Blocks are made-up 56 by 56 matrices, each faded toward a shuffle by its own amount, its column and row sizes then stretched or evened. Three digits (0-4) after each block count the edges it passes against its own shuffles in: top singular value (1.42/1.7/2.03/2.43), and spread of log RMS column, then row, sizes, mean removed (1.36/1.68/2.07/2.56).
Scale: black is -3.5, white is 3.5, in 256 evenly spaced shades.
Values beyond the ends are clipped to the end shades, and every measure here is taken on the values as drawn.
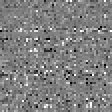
2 2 4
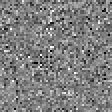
1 2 2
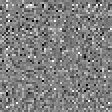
3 2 2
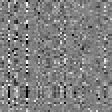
4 4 1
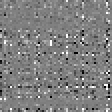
1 4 4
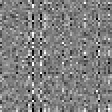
4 4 2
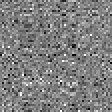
3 1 2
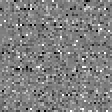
1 0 3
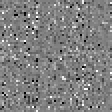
1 3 0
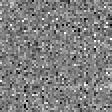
0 3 0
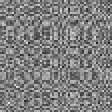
4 0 2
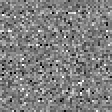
0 1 3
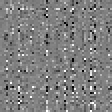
3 4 2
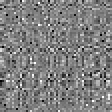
4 1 2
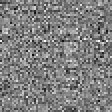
2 1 1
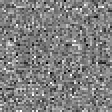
2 0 2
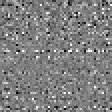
2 2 4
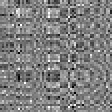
4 3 1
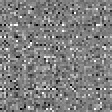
3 2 3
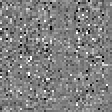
0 4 1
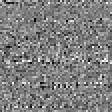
0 0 4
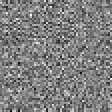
3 3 0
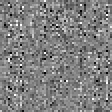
1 4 2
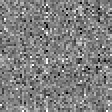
1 2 0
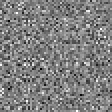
3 1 1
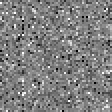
1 3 1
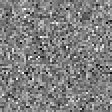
0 0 1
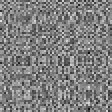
4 2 1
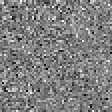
2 0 1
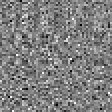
3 2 0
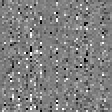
0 4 0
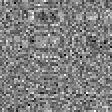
3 0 1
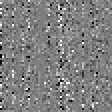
1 4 0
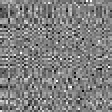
4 1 2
